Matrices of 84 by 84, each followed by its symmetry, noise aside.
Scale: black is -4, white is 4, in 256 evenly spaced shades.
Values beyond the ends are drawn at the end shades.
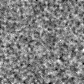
antisymmetric.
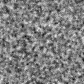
antisymmetric.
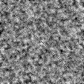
no symmetry.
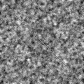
same after a half turn.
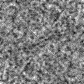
same after a half turn.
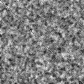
no symmetry.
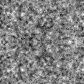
mirrored top to bottom.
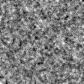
symmetric across the other diagonal.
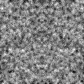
mirrored left to right.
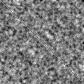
symmetric across the other diagonal.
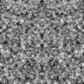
mirrored left to right.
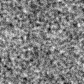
antisymmetric.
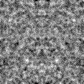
mirrored left to right.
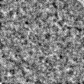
symmetric across the other diagonal.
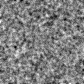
antisymmetric.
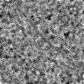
symmetric across the other diagonal.
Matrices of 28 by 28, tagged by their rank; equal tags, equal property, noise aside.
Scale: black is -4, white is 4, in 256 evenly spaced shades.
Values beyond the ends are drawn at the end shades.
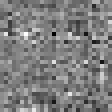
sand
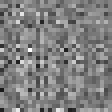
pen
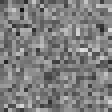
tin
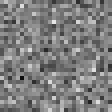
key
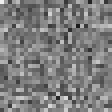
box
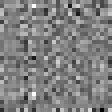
pen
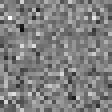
key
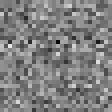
key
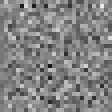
tin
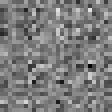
pen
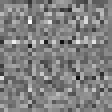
sand
